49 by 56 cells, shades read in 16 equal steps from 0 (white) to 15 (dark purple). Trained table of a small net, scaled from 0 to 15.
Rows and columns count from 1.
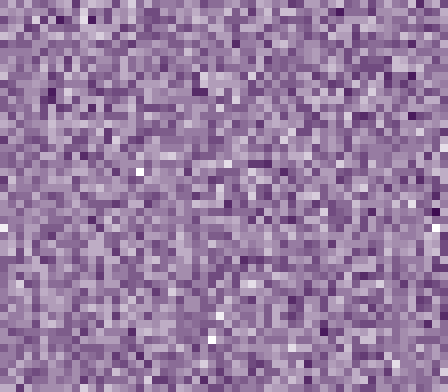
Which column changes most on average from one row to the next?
46
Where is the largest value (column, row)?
55, 27
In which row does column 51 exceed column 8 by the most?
23
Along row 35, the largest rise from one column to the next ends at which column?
45
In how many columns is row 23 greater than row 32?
29
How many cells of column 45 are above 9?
18
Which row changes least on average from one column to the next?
7
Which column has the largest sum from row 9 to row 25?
49
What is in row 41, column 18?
6
